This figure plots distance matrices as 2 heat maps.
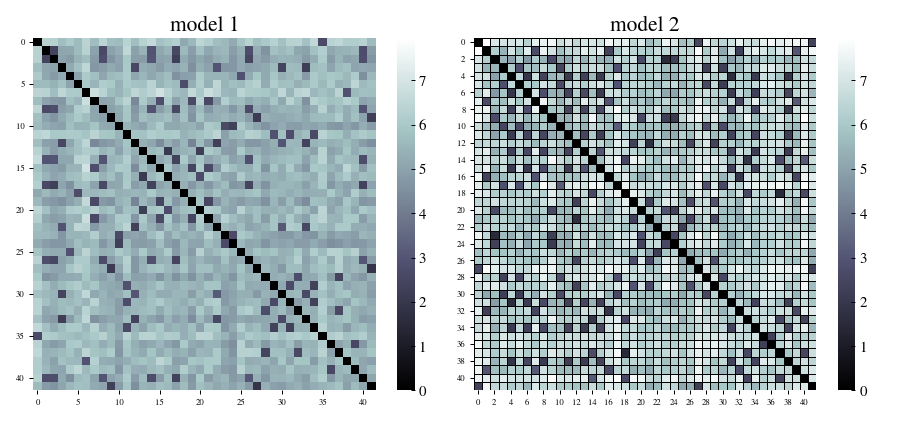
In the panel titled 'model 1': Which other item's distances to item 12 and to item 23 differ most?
22
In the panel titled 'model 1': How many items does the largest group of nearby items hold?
7
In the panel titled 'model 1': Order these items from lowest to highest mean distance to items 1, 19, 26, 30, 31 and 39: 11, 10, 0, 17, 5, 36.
17, 36, 10, 11, 5, 0
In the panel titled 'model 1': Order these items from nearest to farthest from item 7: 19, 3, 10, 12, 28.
19, 12, 3, 28, 10
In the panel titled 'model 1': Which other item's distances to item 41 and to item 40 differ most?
27
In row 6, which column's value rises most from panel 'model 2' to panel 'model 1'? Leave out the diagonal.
15
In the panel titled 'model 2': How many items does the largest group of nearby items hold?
9
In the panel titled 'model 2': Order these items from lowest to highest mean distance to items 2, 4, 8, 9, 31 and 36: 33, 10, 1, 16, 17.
10, 16, 33, 1, 17
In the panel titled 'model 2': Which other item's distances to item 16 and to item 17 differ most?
32
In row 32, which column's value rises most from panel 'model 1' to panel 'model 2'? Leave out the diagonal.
37
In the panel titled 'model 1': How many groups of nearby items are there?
13
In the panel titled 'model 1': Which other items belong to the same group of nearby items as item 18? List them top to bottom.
5
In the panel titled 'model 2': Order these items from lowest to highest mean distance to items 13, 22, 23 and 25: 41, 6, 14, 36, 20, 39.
6, 20, 41, 14, 39, 36
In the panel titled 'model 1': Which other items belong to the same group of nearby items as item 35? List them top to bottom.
0
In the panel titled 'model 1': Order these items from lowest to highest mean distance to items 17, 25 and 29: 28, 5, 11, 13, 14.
14, 11, 28, 13, 5
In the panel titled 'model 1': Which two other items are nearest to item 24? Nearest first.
10, 23
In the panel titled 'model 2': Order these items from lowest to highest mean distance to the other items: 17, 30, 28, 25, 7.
30, 25, 7, 28, 17
